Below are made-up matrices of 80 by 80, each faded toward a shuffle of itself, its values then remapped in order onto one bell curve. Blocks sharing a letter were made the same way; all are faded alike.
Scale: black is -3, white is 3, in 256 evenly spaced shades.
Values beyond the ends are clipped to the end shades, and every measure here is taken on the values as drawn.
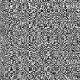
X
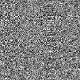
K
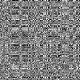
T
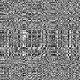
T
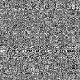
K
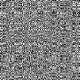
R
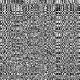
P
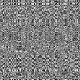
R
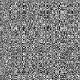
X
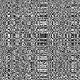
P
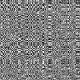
P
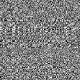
K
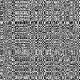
P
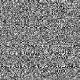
K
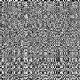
R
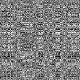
R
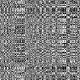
P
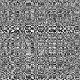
R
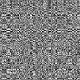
R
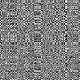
P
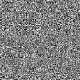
K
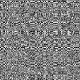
T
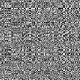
R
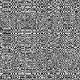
T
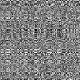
R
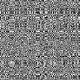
T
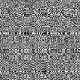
T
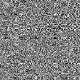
K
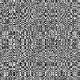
P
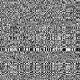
T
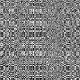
P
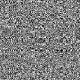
K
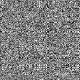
K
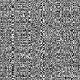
X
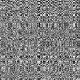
R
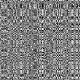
P
